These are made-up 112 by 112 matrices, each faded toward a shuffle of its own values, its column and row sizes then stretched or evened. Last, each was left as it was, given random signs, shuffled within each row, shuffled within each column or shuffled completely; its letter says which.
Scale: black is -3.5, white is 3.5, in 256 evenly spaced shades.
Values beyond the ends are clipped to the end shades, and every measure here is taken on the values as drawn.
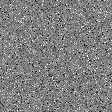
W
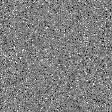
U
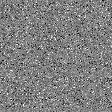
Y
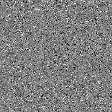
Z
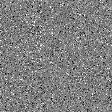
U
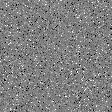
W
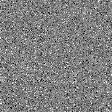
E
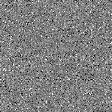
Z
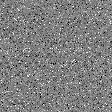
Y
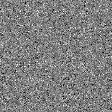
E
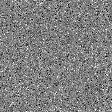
U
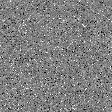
Y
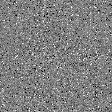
E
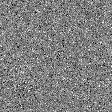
W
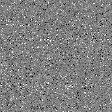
E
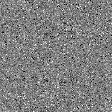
Z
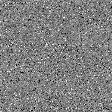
Y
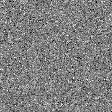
Y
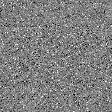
Y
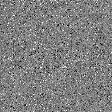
E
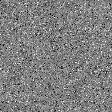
Y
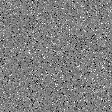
U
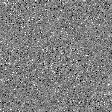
Y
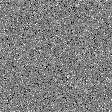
W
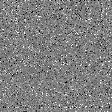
E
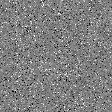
U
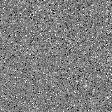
U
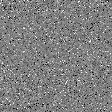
Y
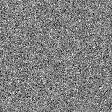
W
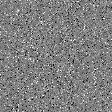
U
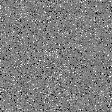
E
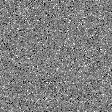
Y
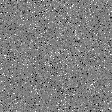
U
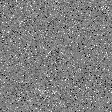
W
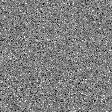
Y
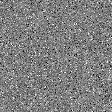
U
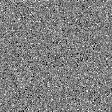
Z
